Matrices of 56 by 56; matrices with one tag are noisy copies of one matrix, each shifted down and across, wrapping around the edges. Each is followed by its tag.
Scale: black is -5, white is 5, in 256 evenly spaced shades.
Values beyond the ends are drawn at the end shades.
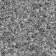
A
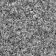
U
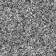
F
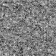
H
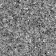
A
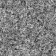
F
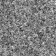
A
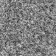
A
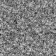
H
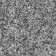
F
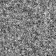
A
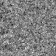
U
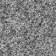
F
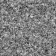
H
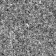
A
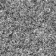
F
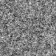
F
